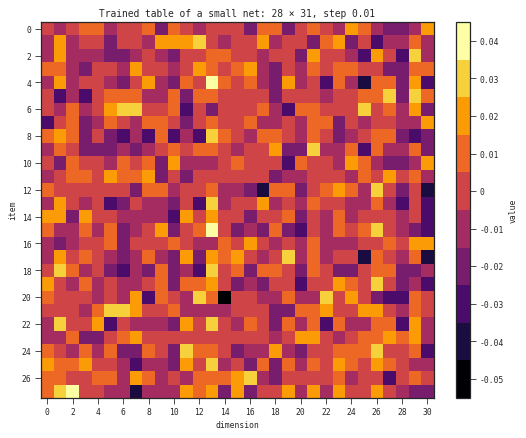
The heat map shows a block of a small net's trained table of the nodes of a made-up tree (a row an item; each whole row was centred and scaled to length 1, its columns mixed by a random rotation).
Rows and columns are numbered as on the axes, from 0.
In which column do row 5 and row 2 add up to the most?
29
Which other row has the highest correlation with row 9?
2
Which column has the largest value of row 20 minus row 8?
12
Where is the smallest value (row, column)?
20, 14
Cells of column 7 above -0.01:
14
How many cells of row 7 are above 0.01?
1
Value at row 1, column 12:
0.03
